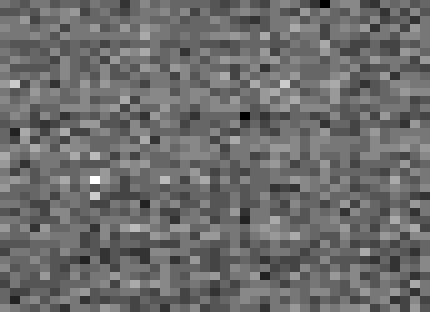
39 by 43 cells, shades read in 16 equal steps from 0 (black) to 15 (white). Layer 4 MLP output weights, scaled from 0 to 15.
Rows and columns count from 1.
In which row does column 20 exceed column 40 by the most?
33
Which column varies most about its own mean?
10
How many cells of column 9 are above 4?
33
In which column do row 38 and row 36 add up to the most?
42
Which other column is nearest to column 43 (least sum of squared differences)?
32
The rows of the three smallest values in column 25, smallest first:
15, 28, 27
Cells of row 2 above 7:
10
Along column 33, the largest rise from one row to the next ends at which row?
2
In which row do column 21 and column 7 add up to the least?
39
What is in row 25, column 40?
7
